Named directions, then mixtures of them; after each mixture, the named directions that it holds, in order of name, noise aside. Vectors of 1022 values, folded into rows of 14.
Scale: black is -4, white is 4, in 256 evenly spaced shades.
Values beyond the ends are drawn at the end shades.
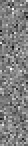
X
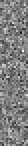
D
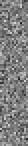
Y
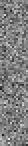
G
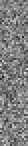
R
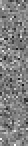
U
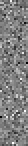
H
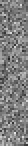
G, Y.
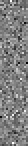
H.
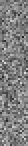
R.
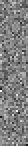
G, H, Y.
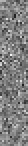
D, R, U.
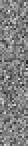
D, R.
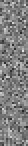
D.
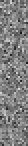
D, H.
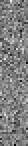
D, H, U.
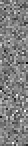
G, H.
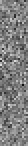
R, U.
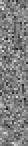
H, U.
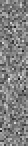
D, R, Y.
